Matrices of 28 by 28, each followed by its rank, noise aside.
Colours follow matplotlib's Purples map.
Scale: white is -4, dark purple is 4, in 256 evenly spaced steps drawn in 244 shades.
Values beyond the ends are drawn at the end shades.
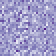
seven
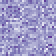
six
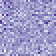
six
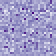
six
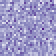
eight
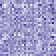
five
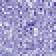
six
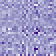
five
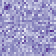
six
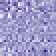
five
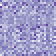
six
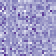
seven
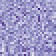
eight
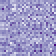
five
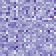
five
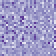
five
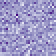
seven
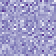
six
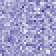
seven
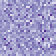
six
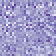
six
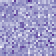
eight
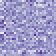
five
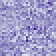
eight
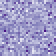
seven
